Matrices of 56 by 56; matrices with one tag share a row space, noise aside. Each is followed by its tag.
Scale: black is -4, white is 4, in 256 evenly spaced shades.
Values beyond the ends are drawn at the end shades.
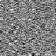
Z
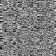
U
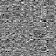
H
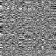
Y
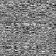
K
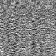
Z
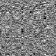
H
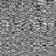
H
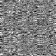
U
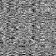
Z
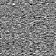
H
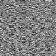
Z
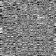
U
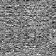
K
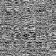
K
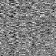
Z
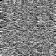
U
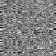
U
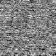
K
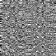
Y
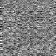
U
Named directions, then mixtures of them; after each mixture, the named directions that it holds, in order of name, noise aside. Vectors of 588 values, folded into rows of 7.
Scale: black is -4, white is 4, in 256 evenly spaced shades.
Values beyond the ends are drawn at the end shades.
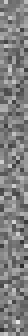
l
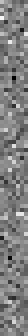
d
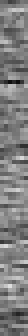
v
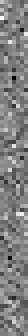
d.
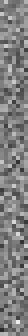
l.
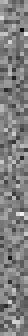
d, l.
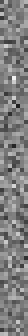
d, l.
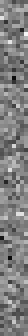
d, v.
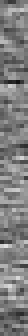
v.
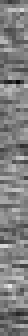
v.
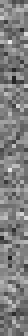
d, v.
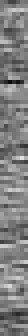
v.
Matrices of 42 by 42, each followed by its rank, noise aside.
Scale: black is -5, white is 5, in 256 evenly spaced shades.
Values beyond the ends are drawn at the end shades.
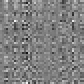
three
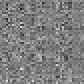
six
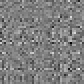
four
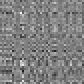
three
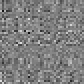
four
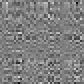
four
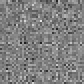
six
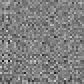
six
